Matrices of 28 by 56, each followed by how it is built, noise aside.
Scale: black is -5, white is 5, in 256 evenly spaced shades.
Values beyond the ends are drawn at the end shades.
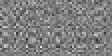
low rank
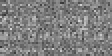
blocks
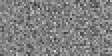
repeating rows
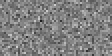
noise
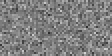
noise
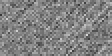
Hankel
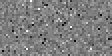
sparse
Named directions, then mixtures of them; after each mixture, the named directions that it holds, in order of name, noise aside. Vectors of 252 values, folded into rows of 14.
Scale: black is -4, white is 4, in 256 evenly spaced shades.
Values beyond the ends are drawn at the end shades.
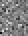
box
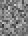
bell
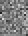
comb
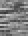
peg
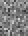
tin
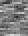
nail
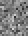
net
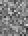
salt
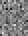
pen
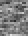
nail.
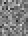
bell, box, pen.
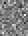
bell, comb, pen.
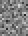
bell, comb.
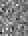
box.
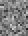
net, salt.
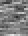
nail.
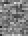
nail, pen, tin.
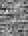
box, peg, tin.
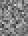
bell.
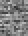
bell, peg.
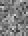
net.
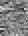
nail, net, peg.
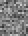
bell, nail, salt.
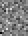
box, pen.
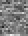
box, nail.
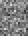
salt, tin.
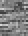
peg.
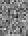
comb, nail, tin.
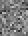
box, comb, net.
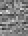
bell, comb, peg.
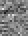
bell, net, peg.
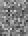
pen, tin.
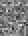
box, nail, tin.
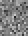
net.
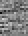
box, comb, peg.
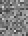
comb, net.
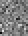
box.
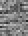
peg, pen.
